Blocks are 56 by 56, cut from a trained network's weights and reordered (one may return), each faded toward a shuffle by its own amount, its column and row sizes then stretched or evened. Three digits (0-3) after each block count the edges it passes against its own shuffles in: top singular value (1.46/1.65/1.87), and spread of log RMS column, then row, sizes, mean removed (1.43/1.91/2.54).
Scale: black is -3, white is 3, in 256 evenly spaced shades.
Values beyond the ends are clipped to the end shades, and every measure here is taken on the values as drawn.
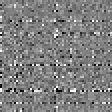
3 2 3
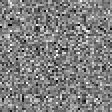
2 1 1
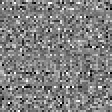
2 1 3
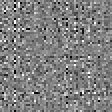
2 3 2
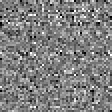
3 1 2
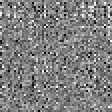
3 2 2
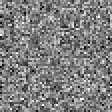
2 1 0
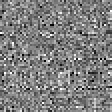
3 1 2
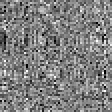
3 2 0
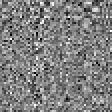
3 2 1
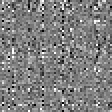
1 3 2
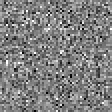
2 1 1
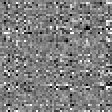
3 3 3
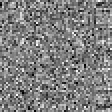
2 1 0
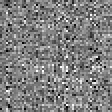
1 3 1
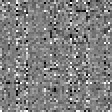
2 3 2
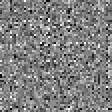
0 3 2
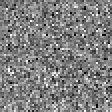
0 1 1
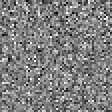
2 1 1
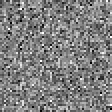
1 1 0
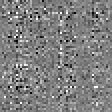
0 3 2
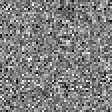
1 1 1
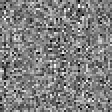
2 2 0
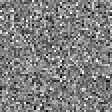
1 0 0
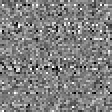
0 1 3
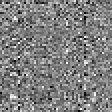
3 2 2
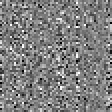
1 3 0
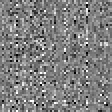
1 3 1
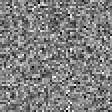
2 1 0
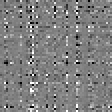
3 3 3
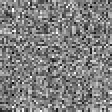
3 0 0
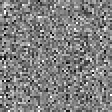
1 2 0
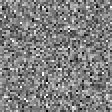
2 0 0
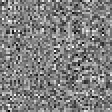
3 2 0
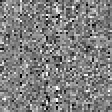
0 2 0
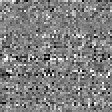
1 1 3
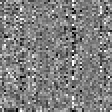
2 3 0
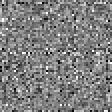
2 1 2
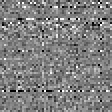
2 1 3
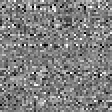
0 0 3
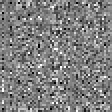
0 3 1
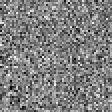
2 0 0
